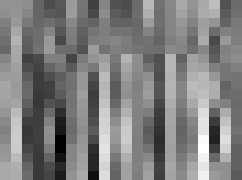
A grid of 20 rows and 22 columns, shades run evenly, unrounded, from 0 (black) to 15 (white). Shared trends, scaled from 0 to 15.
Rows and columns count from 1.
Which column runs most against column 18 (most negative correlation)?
5
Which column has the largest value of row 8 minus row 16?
6
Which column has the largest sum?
19
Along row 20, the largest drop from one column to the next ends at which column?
9
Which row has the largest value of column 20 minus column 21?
1
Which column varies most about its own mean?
20
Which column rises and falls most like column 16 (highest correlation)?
13
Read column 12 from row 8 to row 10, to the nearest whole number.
10 9 9
